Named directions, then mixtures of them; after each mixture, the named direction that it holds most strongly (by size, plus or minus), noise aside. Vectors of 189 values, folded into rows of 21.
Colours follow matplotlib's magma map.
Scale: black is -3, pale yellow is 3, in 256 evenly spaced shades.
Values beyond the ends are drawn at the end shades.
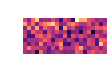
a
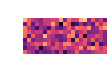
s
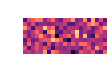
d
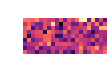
s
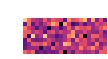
s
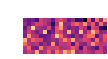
s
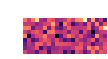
s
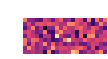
d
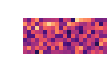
a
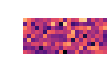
s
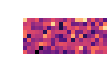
s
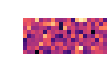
a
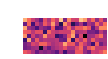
s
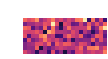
s
